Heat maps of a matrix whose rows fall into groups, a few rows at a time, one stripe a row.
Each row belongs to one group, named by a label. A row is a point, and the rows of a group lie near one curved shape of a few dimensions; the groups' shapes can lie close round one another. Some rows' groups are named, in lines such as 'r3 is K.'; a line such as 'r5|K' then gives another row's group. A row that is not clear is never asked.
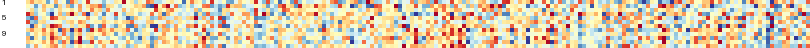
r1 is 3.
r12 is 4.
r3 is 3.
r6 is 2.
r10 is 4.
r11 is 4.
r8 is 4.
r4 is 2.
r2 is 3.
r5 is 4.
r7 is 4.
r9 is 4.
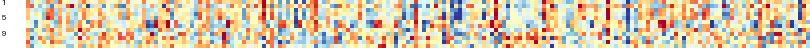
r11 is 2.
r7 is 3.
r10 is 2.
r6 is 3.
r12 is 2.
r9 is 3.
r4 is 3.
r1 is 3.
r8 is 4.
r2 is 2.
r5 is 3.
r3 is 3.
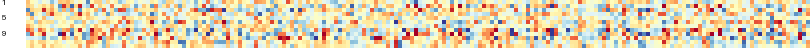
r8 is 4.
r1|2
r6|3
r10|2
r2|4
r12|3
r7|2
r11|3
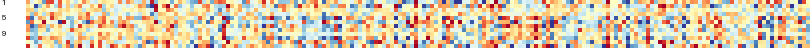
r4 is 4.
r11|3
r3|3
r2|3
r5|2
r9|2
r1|3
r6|4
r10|2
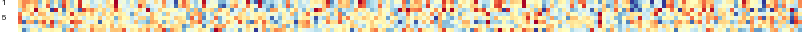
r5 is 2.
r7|3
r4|4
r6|4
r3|4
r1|3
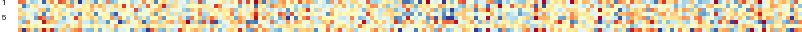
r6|4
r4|2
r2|2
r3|3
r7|3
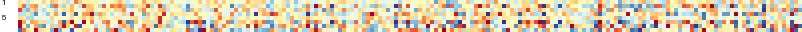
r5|3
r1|3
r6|4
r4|2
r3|2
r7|2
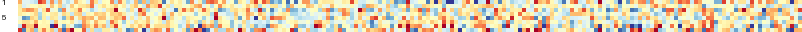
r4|3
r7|4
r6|4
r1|3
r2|3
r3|3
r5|2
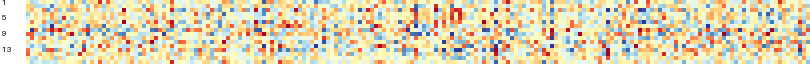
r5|4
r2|2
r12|2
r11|3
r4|4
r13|3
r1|2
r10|4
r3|3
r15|3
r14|4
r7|2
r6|3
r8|4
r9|2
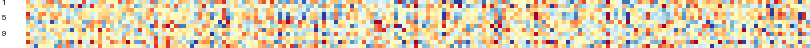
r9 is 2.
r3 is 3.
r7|3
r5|2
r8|2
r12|3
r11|4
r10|3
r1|3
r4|2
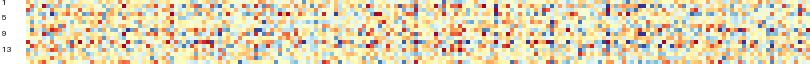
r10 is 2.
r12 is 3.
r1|3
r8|4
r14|2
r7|4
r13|4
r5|3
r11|4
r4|2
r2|3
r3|4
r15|4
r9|3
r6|2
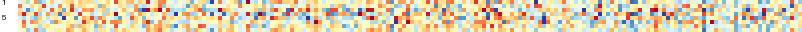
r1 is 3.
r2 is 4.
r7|3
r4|3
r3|3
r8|3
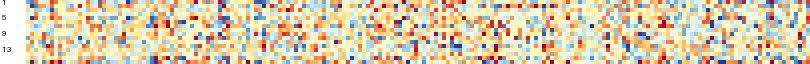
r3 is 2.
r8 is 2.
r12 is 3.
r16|4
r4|4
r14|4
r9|3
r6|3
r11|2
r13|3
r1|4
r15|3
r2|2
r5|4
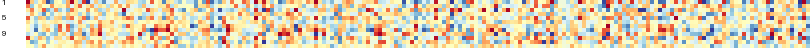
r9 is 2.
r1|2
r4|2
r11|2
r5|2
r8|3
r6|2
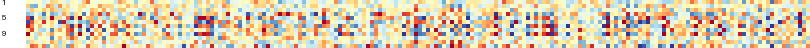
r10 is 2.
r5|4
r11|4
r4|2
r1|3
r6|4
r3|4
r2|3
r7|4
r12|3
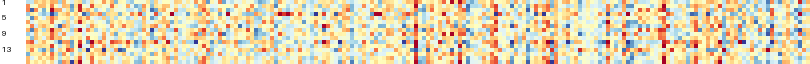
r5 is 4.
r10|4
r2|4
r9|4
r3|4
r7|4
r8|4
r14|4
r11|4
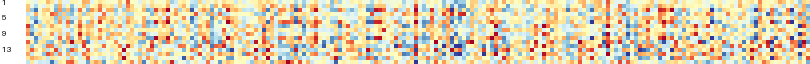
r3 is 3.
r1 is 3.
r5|3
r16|2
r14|3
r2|3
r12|3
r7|4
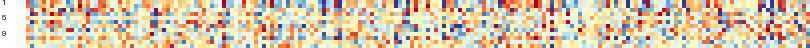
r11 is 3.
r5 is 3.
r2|2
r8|2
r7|3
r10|2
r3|4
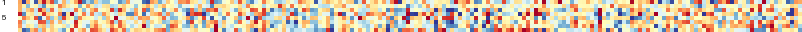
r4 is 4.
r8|2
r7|3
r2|2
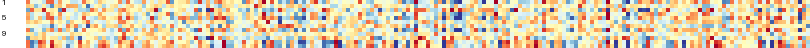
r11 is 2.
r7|2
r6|3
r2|2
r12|2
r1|3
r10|4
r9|3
